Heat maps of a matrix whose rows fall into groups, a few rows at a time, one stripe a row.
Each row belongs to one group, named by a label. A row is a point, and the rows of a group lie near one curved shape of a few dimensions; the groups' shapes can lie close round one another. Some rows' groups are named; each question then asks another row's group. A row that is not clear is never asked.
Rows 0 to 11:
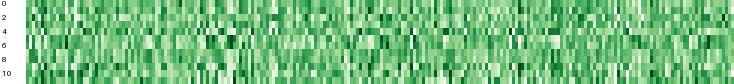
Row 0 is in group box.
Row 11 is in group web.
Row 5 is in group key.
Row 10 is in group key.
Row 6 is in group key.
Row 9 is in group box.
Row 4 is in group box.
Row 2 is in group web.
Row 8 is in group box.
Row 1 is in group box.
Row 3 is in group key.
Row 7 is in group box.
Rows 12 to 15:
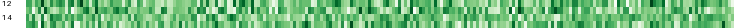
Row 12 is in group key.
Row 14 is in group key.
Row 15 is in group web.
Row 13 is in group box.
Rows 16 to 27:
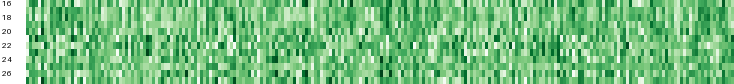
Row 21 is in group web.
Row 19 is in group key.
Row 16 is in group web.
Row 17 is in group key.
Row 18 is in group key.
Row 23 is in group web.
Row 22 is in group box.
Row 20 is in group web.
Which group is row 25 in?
key
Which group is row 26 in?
web
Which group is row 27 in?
web
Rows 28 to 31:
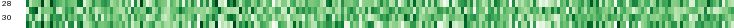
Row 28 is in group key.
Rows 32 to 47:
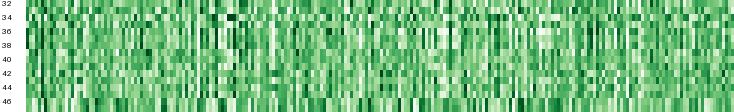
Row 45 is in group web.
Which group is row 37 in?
key
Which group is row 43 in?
key
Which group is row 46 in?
box
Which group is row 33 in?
box
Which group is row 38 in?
key
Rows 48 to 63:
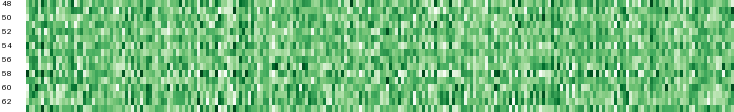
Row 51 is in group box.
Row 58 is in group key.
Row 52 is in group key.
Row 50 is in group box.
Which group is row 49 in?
web
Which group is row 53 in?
box
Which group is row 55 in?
key
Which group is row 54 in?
key
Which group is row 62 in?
box
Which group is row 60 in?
web
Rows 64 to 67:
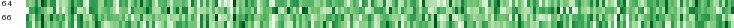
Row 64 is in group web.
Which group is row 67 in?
key
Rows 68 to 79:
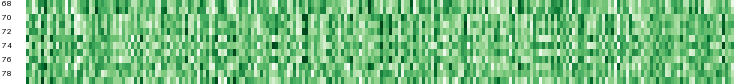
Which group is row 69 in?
box
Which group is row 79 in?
key
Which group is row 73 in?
key
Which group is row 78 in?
key
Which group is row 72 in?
web
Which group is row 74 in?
web
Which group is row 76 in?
web
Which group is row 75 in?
key
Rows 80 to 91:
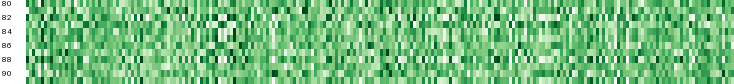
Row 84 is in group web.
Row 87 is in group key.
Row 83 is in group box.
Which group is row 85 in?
key
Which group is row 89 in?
key
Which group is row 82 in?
key
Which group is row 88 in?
key
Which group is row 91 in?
key
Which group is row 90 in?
web
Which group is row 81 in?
web
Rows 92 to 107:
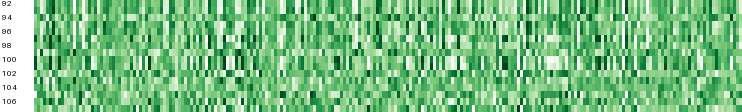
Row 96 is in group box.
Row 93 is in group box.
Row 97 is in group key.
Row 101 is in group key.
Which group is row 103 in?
key
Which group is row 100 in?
key
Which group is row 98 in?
box
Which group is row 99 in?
key
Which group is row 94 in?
web
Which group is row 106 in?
web
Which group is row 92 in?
box
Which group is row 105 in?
web
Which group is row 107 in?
box
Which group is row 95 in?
box
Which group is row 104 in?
key
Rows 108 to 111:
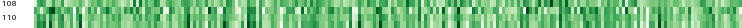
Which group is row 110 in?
box
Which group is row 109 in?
box
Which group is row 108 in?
box
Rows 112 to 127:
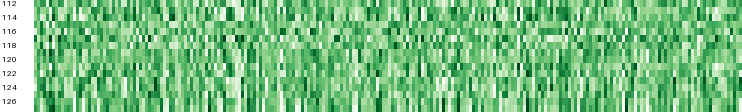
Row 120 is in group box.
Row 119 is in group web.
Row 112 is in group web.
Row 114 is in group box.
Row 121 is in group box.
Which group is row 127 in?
box
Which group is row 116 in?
web
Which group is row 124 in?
web
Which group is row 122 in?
box
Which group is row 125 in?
web
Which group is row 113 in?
box
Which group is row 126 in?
box
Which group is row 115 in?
key
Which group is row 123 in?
web
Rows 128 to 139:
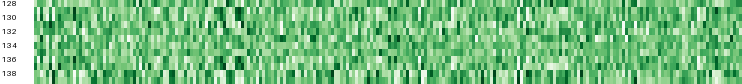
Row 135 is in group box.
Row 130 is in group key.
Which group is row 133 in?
web
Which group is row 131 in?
web
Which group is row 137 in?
key
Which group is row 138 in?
box
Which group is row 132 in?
box
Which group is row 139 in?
box
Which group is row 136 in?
key
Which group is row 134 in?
key
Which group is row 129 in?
key
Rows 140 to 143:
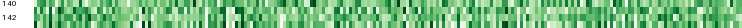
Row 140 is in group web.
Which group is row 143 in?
key
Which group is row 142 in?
key
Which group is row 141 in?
key
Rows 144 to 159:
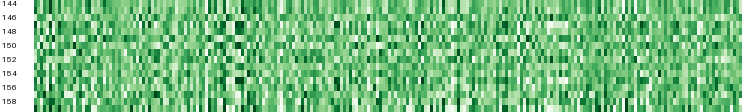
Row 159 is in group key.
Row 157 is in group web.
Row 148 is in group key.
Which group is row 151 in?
web
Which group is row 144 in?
key
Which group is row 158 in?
box
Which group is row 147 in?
key
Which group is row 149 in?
box
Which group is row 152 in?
box
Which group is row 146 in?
box
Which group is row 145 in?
key
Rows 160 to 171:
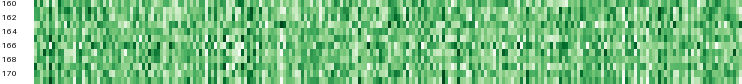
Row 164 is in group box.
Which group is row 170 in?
key
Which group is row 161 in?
key
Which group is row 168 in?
box
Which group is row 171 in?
box
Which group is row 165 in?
key
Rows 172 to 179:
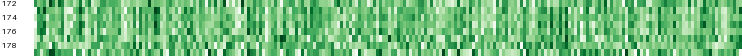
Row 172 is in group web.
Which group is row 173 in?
web
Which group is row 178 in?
box
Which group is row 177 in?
web
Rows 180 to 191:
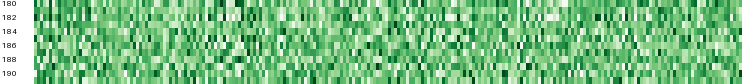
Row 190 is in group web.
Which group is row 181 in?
key
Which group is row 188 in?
key
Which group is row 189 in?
box
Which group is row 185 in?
key
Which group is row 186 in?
box
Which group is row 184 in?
web
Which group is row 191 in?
web
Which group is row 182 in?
key
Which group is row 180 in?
key
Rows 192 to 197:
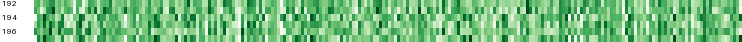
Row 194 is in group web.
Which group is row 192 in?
box
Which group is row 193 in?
box
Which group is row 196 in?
key
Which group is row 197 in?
web
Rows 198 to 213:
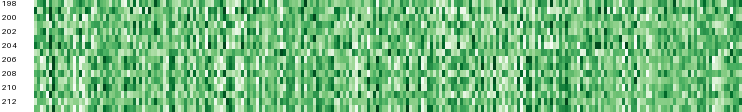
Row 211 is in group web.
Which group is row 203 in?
web
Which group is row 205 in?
web
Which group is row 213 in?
box
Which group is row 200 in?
web
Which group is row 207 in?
box
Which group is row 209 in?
box
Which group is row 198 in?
web
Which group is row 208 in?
web
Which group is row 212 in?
box
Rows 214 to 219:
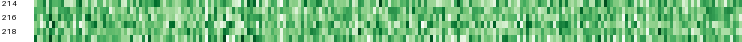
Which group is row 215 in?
key
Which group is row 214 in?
web
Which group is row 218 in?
box
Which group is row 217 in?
box
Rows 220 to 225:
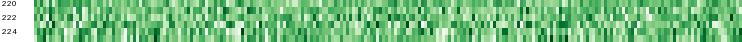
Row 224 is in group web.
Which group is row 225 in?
web
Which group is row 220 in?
key
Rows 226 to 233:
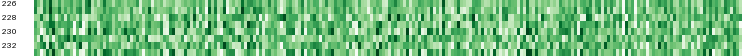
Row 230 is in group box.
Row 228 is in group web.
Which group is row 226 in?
key
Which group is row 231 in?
key
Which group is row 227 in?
key
